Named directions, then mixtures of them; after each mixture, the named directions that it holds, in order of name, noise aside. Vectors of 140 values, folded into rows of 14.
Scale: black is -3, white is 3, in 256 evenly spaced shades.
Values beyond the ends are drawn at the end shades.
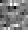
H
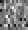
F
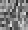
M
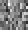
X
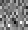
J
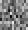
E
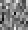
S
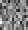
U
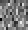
J, M.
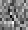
E.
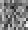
F, S, U.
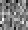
S.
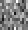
S.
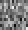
E, F, M.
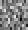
E, F.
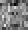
H, S.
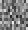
E.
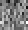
J, S, X.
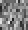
M, U.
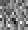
J.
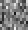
S.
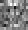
H, S, X.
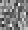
M.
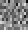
M, U.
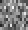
F, M, X.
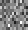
J.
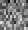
J, U.
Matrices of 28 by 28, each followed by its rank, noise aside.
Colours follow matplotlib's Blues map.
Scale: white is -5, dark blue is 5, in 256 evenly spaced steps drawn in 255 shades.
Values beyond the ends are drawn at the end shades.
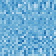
four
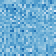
six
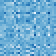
three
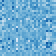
four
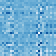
three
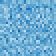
six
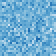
eight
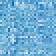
four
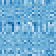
four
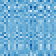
two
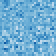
six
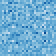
eight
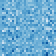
six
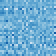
four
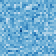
eight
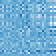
three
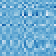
two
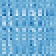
two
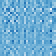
two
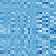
two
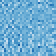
three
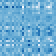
two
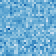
eight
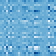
two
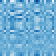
two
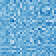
six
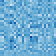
three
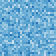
eight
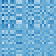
two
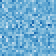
six
